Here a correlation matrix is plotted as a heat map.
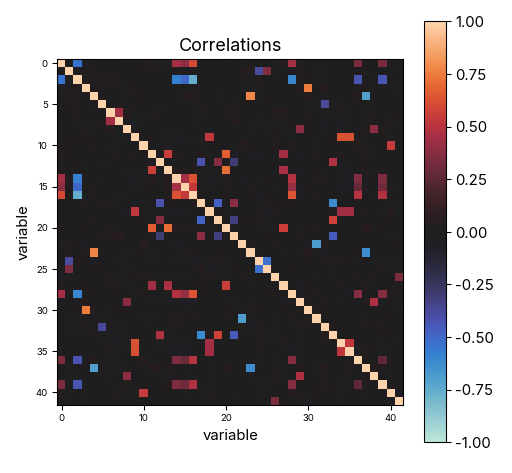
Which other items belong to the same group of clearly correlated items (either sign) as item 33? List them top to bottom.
12, 17, 19, 21
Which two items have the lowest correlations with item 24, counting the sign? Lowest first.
25, 1
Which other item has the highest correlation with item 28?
16
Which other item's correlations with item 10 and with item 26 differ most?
40
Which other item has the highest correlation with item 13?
20
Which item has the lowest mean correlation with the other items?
2
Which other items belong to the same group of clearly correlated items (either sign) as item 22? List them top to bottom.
31
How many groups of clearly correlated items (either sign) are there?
13
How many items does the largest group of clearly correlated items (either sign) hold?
8
